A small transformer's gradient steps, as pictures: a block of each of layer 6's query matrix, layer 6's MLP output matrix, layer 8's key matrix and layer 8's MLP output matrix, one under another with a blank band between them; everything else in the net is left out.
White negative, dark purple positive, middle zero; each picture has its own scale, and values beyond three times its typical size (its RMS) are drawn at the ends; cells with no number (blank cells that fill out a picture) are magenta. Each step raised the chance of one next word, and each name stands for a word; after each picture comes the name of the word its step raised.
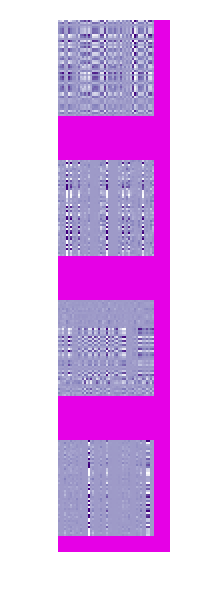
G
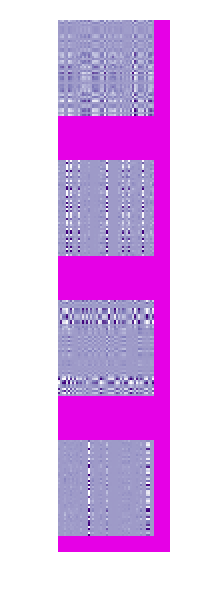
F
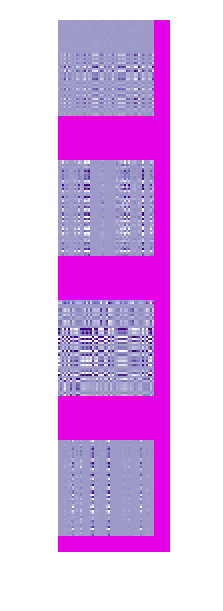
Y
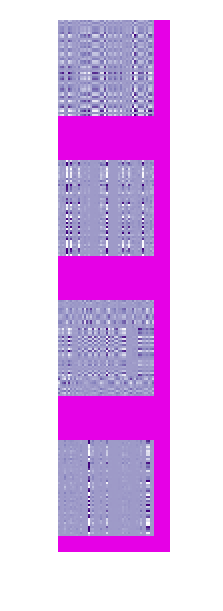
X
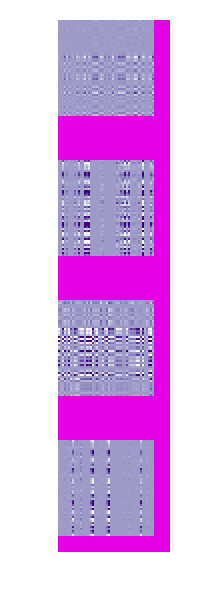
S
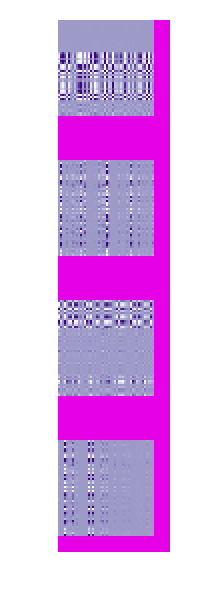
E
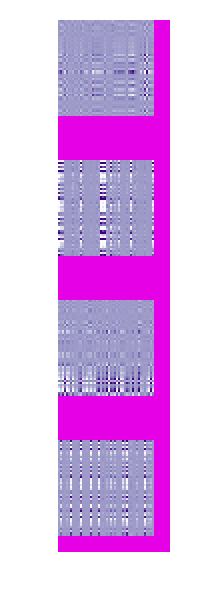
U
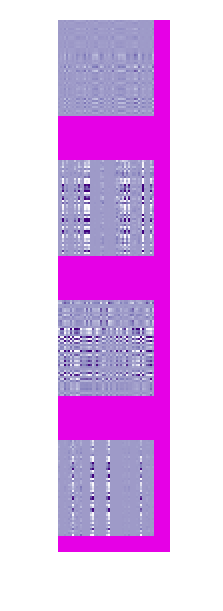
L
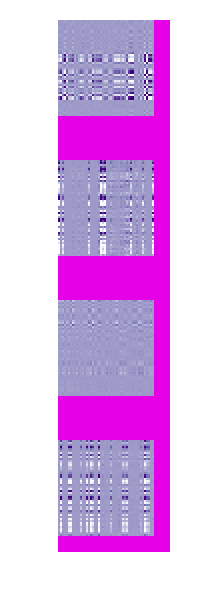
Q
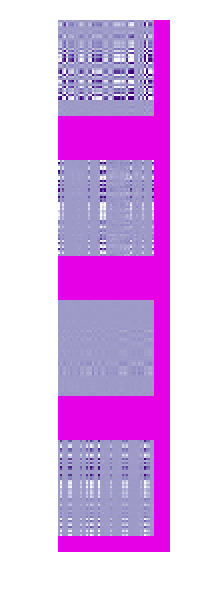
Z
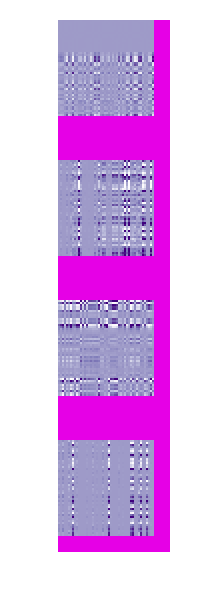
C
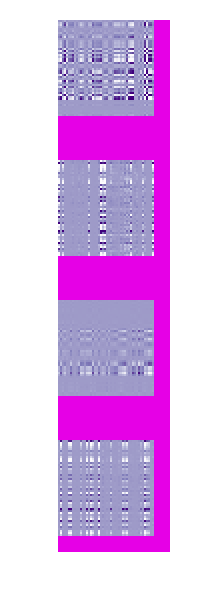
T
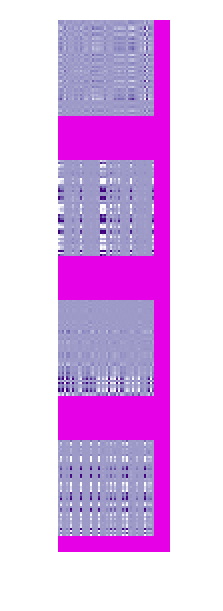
L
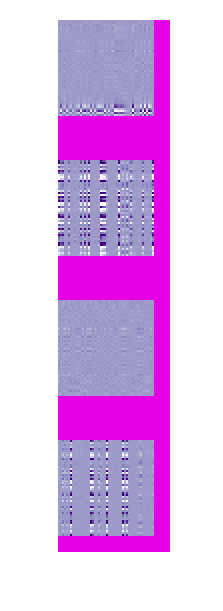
E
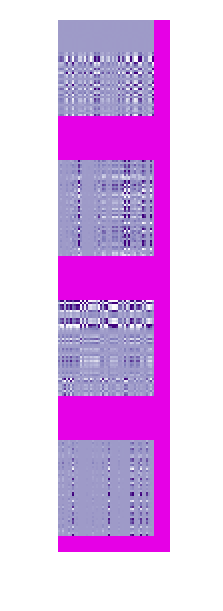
E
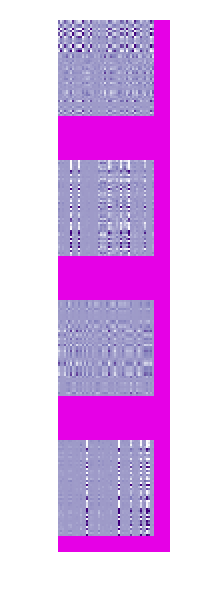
F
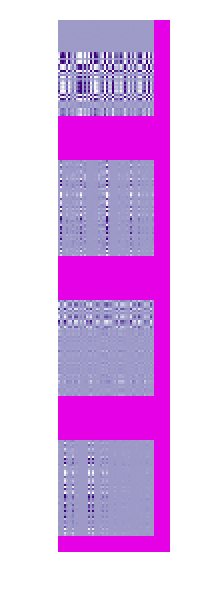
G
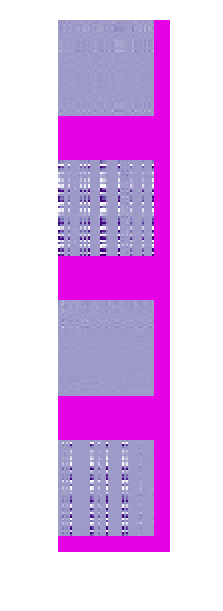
C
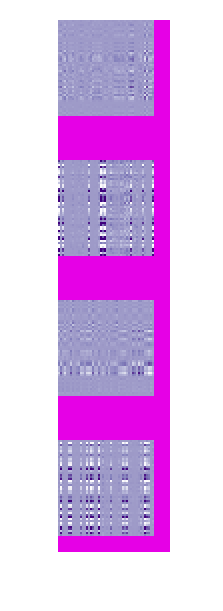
C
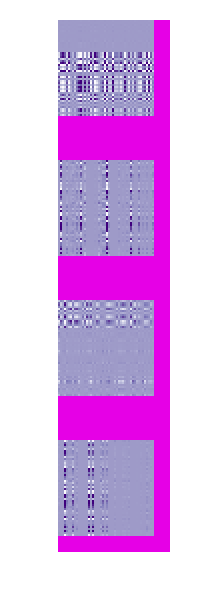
S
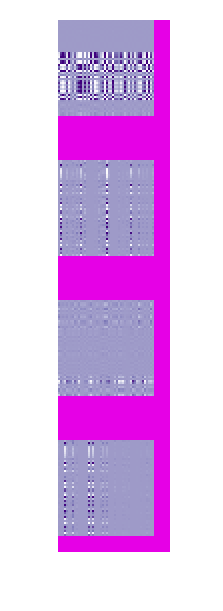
X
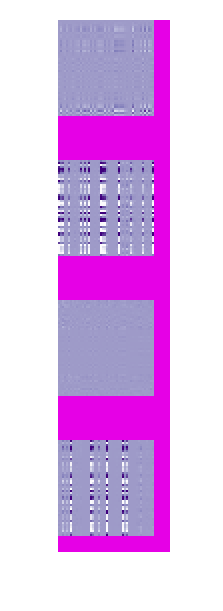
Q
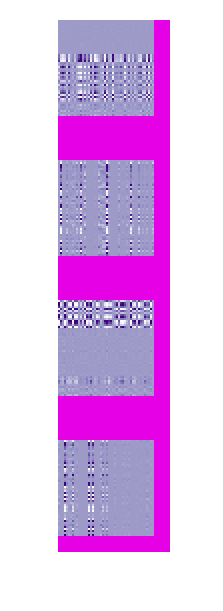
Y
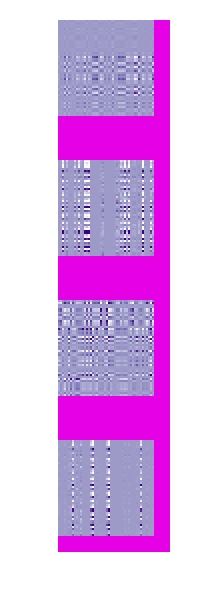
F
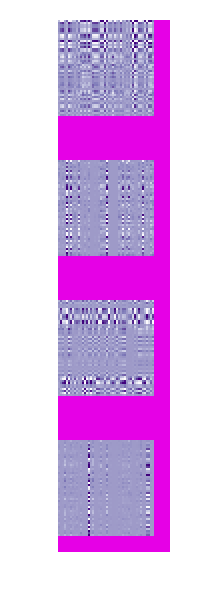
Y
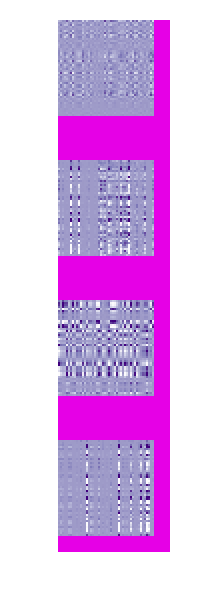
Q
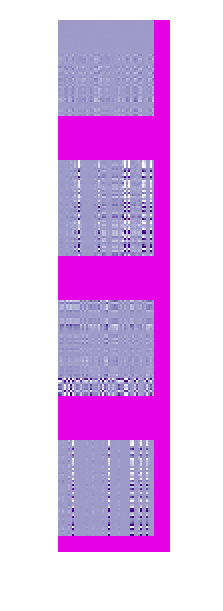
F
